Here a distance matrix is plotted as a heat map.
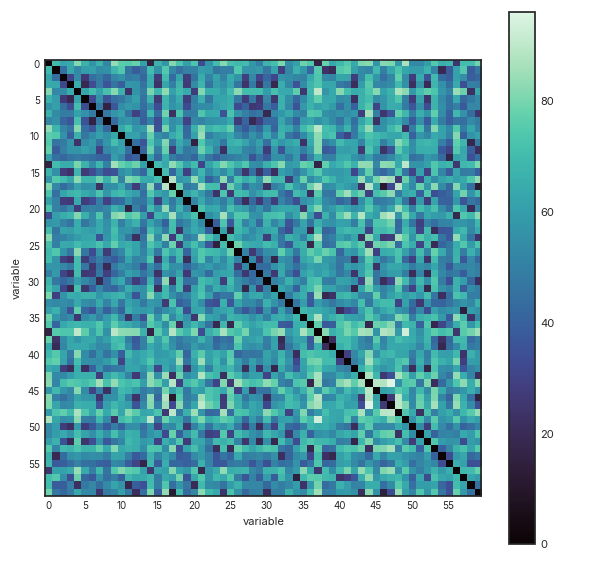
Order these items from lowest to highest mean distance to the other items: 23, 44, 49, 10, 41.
23, 10, 41, 49, 44
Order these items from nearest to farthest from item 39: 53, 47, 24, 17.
53, 24, 17, 47
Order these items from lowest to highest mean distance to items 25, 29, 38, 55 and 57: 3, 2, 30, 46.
3, 2, 30, 46
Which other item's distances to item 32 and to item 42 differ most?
52
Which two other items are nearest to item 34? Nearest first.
57, 40
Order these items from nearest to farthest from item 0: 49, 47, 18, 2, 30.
2, 30, 18, 47, 49
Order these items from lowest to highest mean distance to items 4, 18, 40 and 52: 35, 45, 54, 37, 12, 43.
54, 35, 12, 45, 43, 37
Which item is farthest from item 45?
44
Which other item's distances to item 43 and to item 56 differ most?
21
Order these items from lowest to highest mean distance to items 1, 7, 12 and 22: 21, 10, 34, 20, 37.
20, 34, 10, 21, 37
